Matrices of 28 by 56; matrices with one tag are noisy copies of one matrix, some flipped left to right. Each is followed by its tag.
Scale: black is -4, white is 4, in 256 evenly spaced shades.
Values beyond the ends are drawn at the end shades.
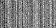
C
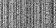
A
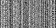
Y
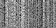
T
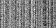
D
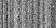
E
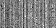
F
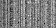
D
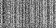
A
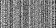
Y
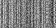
A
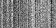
T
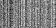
D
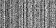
F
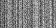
C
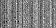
C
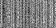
A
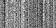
T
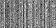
F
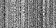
T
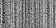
A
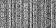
F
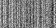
A
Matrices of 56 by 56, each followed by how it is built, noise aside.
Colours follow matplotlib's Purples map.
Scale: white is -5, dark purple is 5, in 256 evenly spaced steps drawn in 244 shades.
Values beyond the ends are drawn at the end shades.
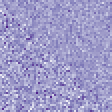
lower triangular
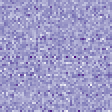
uneven rows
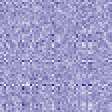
low rank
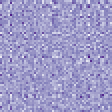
low rank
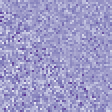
lower triangular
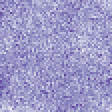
smooth
